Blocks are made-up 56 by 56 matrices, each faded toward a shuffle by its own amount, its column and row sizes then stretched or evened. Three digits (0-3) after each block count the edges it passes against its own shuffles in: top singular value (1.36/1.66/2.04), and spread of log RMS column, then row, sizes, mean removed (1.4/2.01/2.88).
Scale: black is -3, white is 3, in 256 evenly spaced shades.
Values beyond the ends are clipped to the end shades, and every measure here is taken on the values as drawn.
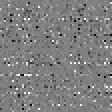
0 1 2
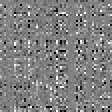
3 3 2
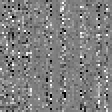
0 3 0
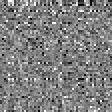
3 0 2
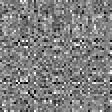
3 1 1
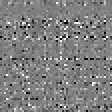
2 2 3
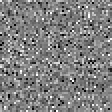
2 0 0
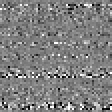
2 0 3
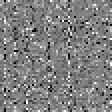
2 2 1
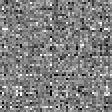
2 2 2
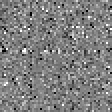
1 1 1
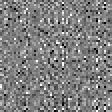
3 2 0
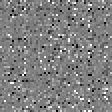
0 2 1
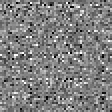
2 1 2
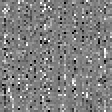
0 3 0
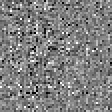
1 2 1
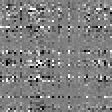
2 3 3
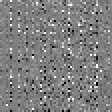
1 3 1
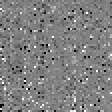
1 1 1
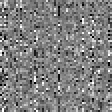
2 3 0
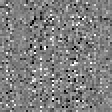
0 2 1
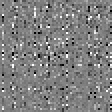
0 3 2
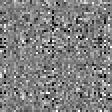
1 2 2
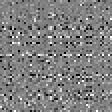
3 1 2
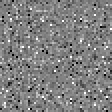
0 1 0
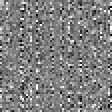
2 3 0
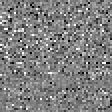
1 0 2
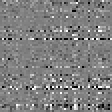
3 2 3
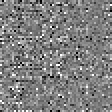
2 2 1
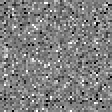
1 1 0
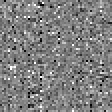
0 2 1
